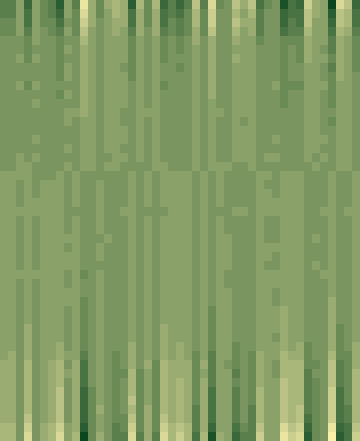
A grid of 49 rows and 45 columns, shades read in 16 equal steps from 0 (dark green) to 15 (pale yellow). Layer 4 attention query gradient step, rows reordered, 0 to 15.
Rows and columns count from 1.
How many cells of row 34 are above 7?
25
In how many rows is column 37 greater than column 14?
29
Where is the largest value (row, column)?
49, 42
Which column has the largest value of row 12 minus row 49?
11
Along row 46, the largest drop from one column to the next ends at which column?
43
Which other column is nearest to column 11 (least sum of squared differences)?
27
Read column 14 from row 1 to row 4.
9 8 8 8
